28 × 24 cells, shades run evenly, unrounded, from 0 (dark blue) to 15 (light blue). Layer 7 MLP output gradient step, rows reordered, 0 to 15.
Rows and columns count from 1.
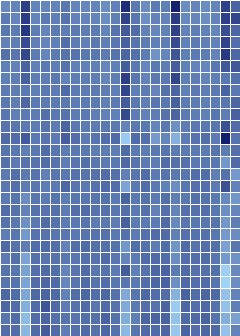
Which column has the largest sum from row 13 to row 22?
23
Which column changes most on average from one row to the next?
13
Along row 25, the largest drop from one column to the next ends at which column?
19
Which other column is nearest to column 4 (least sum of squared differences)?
9
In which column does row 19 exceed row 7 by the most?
18
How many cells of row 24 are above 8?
5
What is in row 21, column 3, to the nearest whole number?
8
